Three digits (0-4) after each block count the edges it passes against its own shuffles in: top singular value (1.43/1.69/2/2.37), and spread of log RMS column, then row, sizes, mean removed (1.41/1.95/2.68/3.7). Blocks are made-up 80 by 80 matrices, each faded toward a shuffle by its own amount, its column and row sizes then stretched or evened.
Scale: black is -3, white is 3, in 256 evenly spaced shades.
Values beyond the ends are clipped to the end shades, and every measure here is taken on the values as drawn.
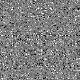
2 0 2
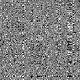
3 2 1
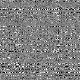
2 1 4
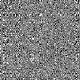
3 2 1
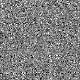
0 1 2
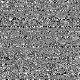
0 0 4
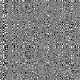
4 3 1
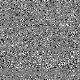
0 1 3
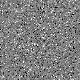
1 1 0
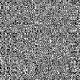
3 2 1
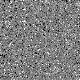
0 1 1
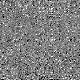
2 1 2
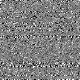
2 0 3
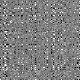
4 3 3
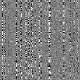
4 4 1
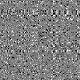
4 1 2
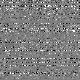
1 0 4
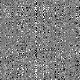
2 3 2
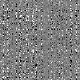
2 4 2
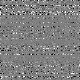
0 1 4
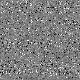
0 0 2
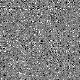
1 2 2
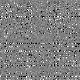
3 2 3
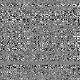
2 2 4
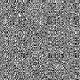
4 2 0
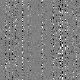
1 4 0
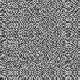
4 1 0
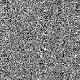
2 1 1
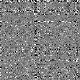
2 2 3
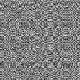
4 0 2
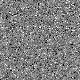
0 0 1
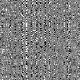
4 3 0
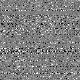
0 0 4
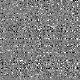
2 2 3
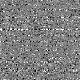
2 0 3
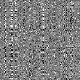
4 3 0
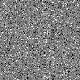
2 0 0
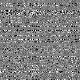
1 1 4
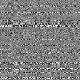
4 0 4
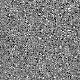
1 1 1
